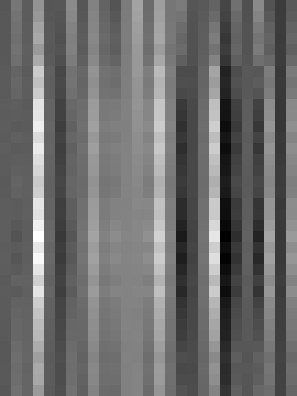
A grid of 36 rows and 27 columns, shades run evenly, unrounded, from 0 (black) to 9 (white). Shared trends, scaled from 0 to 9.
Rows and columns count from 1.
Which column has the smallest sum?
21
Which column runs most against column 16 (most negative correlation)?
26
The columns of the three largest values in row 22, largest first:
4, 20, 15
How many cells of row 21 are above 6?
3
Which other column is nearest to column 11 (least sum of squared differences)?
10
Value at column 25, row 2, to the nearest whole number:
3
